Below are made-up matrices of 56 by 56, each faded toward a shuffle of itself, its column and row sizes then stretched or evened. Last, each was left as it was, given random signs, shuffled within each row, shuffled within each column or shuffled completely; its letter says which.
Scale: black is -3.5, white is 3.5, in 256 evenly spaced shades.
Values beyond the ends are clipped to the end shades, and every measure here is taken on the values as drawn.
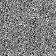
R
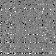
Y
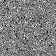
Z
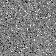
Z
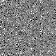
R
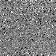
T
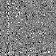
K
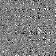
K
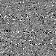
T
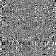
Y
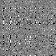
Y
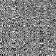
Y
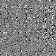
K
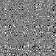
Y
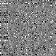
Y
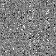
R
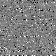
T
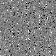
R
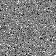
Z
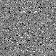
T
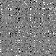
Y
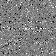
T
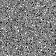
Z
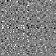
Y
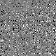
K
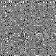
Y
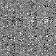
Y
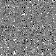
K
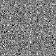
K
